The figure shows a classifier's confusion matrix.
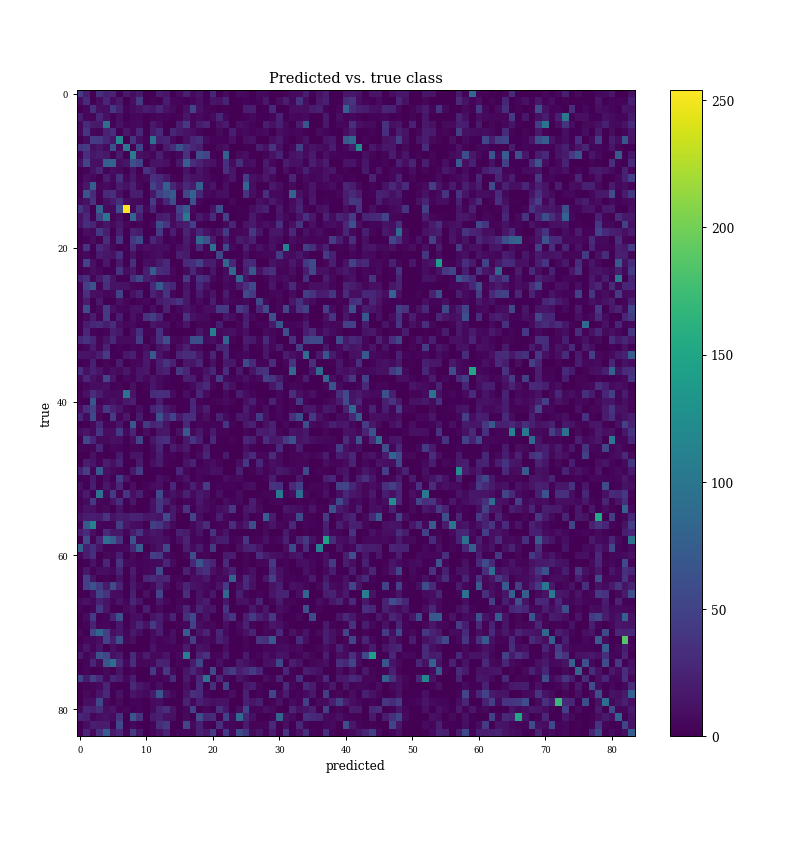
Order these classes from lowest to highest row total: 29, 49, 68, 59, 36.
49, 29, 59, 36, 68
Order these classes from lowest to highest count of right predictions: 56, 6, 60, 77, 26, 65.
60, 26, 77, 65, 56, 6
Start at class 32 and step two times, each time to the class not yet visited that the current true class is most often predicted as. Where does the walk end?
54
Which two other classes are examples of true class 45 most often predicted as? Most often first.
80, 68
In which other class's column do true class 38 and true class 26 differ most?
47
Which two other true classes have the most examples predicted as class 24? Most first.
81, 83
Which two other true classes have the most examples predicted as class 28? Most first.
55, 37
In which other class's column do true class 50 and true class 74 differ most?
5
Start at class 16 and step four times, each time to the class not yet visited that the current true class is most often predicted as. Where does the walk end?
73
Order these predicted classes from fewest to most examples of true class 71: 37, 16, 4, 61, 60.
16, 37, 60, 4, 61
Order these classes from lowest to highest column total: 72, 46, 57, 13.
72, 46, 57, 13
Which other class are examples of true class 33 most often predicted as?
52
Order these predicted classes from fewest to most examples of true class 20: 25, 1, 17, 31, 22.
17, 25, 1, 22, 31
